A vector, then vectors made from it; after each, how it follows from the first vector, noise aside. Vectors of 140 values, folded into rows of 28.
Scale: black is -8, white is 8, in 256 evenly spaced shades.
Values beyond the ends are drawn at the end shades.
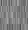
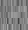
sign-scrambled.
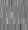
partly zeroed.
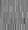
wrapped around, partly zeroed.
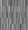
sign-scrambled.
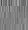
partly zeroed.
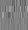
wrapped around, partly zeroed.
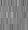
partly zeroed.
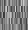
wrapped around, negated, scaled up.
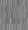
negated, shrunk.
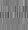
wrapped around, partly zeroed.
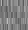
sign-scrambled.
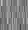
sign-scrambled.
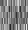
reversed, negated, scaled up.
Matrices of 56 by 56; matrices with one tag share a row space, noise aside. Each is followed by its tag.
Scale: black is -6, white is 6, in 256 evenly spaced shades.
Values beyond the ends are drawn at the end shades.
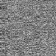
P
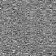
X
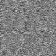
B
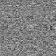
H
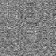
H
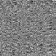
X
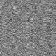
X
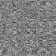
X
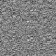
X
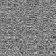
H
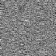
B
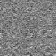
X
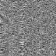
B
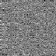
P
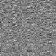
X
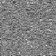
X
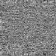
P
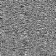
B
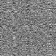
X
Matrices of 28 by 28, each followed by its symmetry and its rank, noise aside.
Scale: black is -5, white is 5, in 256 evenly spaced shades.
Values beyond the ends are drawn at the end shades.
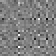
antisymmetric, rank two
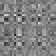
no symmetry, rank two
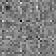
symmetric, rank three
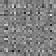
no symmetry, rank three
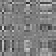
antisymmetric, rank two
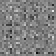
no symmetry, rank three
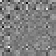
symmetric, rank three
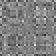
antisymmetric, rank two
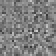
antisymmetric, rank four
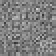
symmetric, rank three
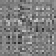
antisymmetric, rank two
